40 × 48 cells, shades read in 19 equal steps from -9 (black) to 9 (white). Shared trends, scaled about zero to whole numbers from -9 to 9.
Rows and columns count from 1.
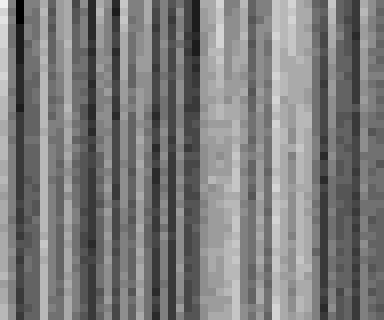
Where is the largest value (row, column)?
1, 1
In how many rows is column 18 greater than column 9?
6
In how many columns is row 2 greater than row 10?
18
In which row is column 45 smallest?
5
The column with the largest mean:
35
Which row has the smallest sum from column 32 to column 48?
25
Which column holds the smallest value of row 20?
41
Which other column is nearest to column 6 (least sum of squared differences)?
38
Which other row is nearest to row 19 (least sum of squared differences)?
16
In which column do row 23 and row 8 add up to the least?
3
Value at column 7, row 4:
-3
